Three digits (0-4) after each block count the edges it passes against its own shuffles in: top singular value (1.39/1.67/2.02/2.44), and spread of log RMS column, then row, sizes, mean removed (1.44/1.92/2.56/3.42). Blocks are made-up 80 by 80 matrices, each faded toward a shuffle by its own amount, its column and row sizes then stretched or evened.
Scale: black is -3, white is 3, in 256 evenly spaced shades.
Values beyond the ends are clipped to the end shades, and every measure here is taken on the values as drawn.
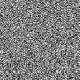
3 1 0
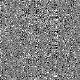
2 3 1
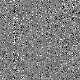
0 3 1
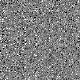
1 2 1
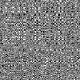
4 2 3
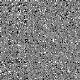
2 2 1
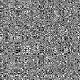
3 1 2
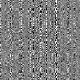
4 4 0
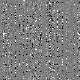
0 4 1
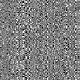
4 3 0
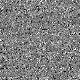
0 1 2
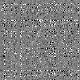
3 3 3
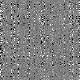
1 4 2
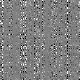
3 4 2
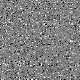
1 0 2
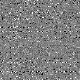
0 1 3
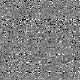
2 2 3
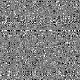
3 1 3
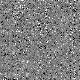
0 2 0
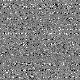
0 0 3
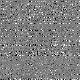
0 1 4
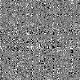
1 3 3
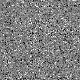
0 1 2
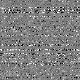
2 0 4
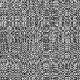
4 1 1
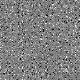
2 2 0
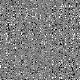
1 3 2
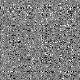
2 2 3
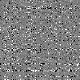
3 2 3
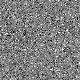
0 0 1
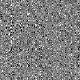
3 3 1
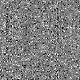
2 1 1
